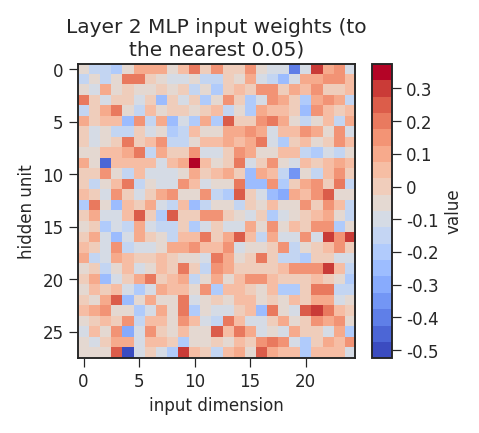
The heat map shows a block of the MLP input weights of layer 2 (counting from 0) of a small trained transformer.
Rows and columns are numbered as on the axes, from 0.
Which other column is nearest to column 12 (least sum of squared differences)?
6
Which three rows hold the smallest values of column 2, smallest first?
9, 20, 15
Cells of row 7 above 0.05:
6
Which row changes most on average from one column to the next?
5
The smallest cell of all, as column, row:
4, 27
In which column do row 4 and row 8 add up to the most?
3
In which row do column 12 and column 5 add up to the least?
21
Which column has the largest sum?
22
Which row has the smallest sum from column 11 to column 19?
1
